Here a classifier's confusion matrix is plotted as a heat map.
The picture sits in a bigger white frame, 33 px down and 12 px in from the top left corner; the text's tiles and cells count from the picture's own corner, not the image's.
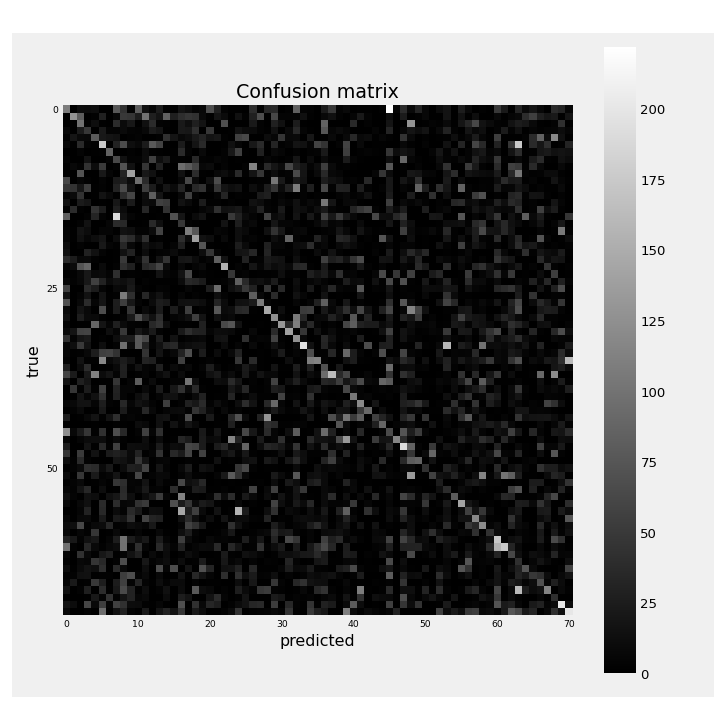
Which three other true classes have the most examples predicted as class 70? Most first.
35, 57, 64
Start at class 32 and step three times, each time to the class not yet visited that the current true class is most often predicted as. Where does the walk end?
40
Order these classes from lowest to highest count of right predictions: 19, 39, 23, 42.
23, 39, 19, 42
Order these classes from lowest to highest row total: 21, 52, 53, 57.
52, 53, 57, 21
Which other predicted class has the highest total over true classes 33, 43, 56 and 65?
24
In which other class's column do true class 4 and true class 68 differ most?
66
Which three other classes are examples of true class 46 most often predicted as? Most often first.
39, 23, 38
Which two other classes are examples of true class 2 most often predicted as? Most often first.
48, 36
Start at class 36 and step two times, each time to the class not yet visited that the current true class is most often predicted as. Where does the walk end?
0
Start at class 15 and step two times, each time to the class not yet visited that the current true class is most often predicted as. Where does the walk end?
47
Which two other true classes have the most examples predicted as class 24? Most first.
56, 43
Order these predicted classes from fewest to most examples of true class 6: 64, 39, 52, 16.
64, 52, 16, 39
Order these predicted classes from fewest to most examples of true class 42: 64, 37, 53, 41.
37, 64, 53, 41
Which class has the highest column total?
8
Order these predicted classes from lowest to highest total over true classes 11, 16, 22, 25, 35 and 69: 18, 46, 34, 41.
46, 18, 41, 34
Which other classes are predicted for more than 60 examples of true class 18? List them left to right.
31, 44, 66
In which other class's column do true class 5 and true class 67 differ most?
41
